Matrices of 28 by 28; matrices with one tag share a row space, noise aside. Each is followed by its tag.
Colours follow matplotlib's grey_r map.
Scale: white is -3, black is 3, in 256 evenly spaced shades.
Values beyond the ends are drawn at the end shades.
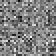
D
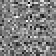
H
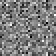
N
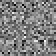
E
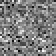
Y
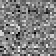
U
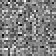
D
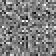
N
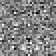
H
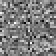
H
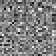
Y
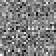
U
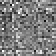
Y
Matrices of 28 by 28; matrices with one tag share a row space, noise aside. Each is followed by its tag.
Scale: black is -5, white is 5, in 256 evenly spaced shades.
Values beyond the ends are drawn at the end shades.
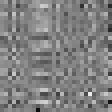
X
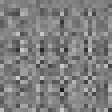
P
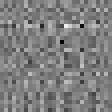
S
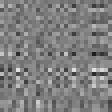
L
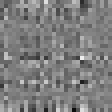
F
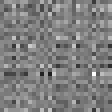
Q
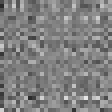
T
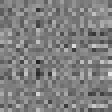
L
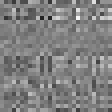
Q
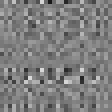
S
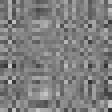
X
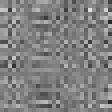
X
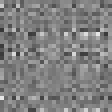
T
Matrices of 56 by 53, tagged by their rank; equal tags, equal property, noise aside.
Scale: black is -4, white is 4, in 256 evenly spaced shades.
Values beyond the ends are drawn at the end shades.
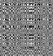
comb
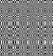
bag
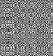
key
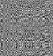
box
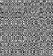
box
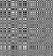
bag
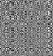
key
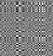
bag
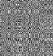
box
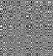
key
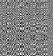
comb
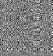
box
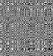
key
